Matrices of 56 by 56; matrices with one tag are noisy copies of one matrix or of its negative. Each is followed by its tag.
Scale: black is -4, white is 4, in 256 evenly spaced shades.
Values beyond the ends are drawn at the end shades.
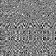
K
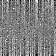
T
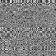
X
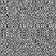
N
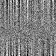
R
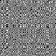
N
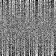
T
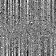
R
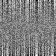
T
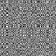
N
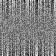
T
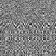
K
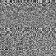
X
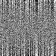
T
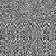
K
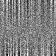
R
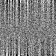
R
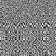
K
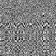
K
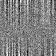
R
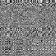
X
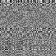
X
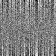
T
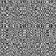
N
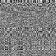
X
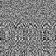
K
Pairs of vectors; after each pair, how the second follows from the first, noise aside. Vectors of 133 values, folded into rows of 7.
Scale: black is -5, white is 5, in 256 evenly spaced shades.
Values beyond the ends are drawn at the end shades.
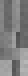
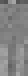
reversed, negated, partly zeroed.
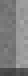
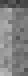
reversed.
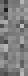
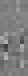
negated, partly zeroed.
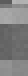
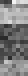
scaled up.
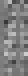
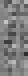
negated.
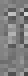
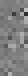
negated, partly zeroed.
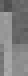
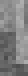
reversed.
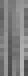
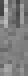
reversed, partly zeroed.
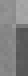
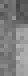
negated.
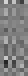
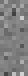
reversed, partly zeroed.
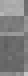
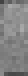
reversed, negated, partly zeroed.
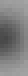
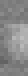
reversed, negated, partly zeroed.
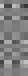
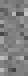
reversed, negated, partly zeroed.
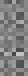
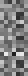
scaled up.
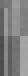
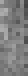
reversed, partly zeroed.
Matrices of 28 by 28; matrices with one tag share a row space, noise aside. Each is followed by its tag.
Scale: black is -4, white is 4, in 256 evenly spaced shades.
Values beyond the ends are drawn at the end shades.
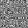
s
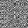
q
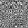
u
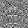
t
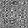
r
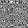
s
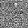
u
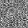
s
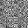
t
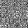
q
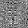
t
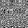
s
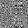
u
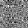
t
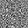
r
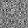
r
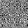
q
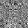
t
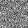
q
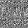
q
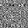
r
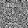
t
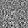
r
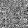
q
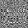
s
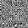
u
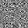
r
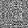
u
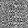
u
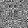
t
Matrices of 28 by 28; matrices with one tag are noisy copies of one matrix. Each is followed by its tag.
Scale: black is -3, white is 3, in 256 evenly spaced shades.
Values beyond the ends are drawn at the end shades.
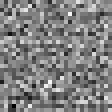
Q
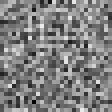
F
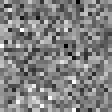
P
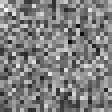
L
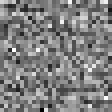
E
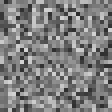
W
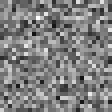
E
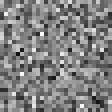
W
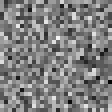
W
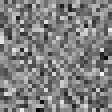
W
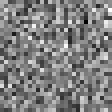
L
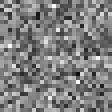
P
